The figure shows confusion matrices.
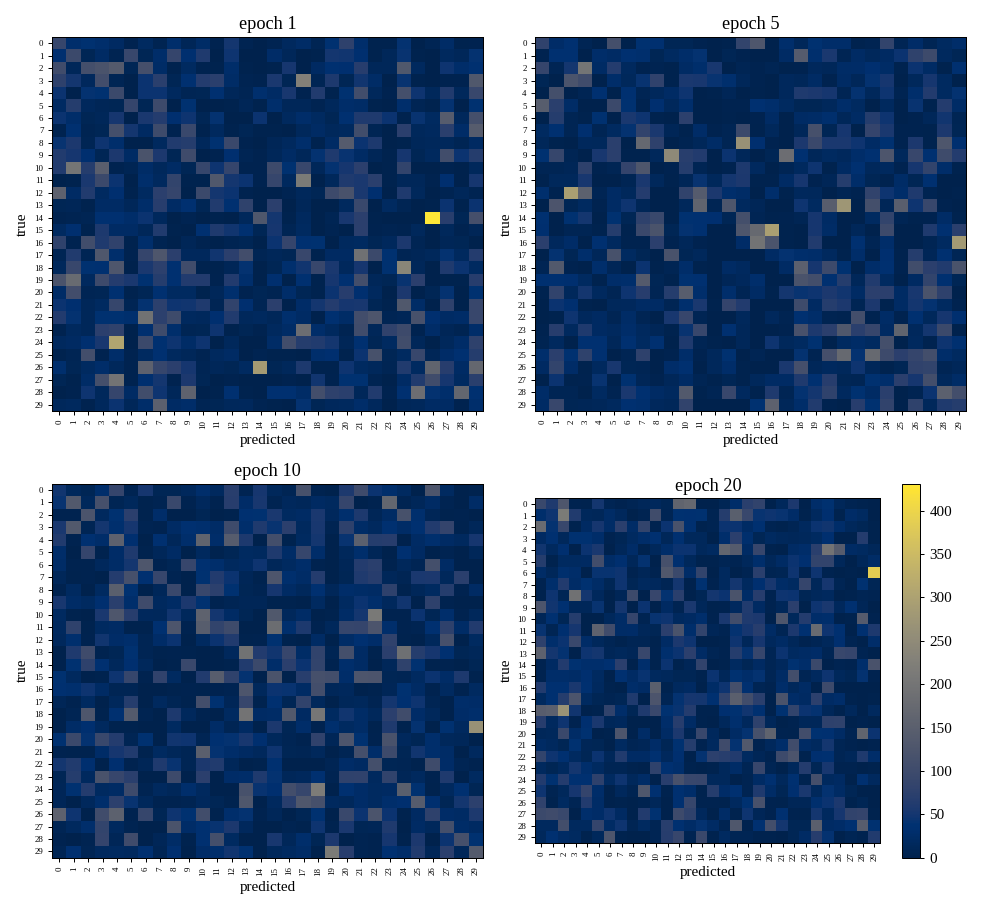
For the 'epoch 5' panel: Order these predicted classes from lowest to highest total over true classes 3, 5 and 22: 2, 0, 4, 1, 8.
4, 1, 8, 0, 2
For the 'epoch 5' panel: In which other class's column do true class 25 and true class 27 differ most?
21
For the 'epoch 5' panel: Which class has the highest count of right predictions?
9
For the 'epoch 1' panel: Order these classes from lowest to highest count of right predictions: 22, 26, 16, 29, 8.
29, 8, 16, 22, 26
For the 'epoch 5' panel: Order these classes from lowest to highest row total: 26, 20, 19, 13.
26, 19, 20, 13
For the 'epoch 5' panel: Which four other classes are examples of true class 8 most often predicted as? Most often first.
14, 7, 28, 19
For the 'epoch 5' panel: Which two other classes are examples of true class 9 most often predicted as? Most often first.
17, 24
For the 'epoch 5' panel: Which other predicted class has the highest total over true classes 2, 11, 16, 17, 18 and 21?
29
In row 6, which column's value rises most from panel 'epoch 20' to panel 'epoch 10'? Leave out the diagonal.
26
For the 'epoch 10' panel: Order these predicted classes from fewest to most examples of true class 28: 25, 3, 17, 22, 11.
22, 17, 25, 3, 11
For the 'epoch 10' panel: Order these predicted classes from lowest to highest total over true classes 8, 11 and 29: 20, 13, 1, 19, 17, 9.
9, 13, 17, 1, 20, 19
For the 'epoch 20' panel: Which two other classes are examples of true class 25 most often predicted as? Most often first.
9, 4
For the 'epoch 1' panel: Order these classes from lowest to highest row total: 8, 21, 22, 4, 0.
0, 8, 4, 21, 22
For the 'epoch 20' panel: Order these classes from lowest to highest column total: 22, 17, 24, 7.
7, 22, 24, 17
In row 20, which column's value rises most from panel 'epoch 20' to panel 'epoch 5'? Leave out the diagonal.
10
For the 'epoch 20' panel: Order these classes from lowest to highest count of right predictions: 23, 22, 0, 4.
4, 23, 0, 22
